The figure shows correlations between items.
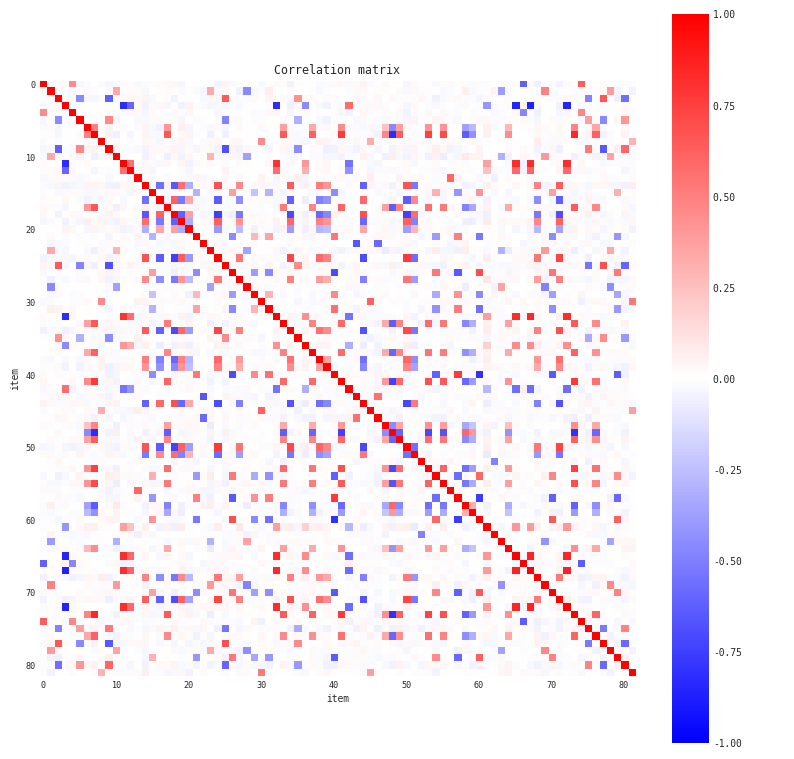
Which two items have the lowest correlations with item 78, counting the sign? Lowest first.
28, 63
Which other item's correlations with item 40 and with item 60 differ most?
57
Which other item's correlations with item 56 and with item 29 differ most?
13
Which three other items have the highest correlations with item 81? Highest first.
30, 45, 8
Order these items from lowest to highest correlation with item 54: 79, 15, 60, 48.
48, 15, 79, 60
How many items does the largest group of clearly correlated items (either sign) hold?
16
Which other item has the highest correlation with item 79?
60
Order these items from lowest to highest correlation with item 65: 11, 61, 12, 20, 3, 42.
3, 42, 20, 61, 12, 11
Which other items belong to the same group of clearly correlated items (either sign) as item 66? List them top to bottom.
0, 4, 74
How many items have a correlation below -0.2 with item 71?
5
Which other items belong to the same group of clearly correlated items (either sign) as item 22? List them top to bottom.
43, 46
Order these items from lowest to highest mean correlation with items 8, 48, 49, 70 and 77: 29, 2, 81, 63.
29, 63, 81, 2
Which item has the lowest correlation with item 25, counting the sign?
9
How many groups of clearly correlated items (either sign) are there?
11
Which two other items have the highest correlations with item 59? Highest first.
48, 58
